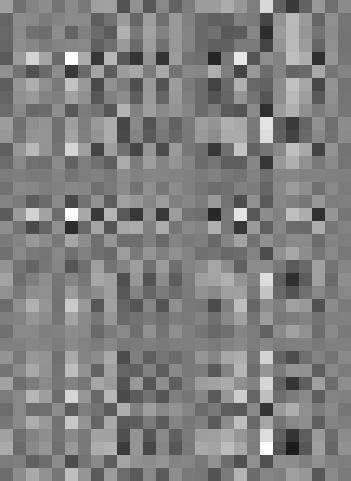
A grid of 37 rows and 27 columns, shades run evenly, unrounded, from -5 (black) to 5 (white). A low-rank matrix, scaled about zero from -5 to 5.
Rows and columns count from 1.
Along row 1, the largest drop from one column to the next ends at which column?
22
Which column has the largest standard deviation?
21
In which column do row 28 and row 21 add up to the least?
23
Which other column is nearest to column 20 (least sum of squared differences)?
5
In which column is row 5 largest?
6
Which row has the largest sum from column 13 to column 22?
35
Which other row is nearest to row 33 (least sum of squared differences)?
29
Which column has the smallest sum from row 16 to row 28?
10
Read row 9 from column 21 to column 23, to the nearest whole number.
-3 1 2
